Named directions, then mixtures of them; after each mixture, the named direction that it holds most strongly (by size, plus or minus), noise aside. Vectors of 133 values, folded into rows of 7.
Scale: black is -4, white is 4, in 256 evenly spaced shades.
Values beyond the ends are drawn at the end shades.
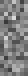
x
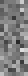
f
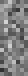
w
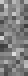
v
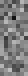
x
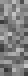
v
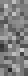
v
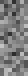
v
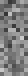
w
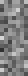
v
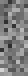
w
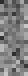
v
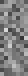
w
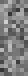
w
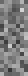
f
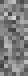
x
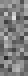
x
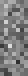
w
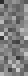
x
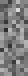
w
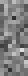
v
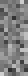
f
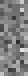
f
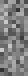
w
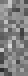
w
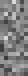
x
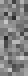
x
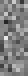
x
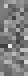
f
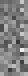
f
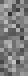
w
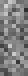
w
